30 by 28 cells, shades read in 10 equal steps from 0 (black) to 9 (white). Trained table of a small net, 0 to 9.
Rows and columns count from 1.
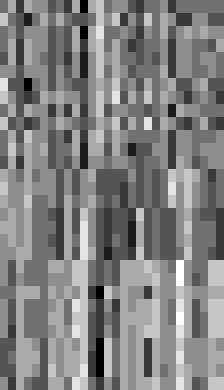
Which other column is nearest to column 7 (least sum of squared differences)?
3
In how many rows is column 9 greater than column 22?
14
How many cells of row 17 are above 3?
14
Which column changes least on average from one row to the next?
6
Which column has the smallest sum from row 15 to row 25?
13
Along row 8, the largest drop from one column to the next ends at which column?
16
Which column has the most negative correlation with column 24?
15
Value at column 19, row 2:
7
